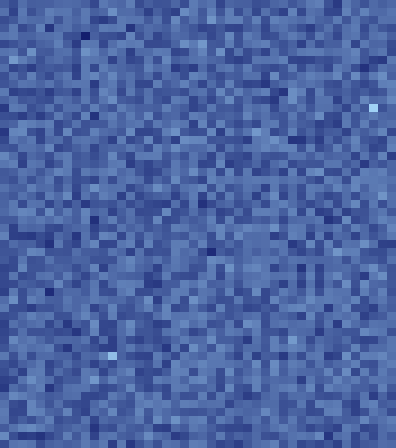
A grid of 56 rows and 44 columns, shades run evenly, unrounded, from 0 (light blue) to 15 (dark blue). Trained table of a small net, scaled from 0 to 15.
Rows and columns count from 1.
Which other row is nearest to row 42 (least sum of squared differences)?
34
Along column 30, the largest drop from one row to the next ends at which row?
12
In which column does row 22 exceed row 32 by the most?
38
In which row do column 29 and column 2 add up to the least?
17
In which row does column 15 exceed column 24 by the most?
43
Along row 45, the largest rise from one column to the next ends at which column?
14
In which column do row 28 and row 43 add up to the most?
11
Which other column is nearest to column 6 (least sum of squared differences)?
3
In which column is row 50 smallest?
2
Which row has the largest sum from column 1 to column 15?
42
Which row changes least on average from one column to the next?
33
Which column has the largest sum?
9
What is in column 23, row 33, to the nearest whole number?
10
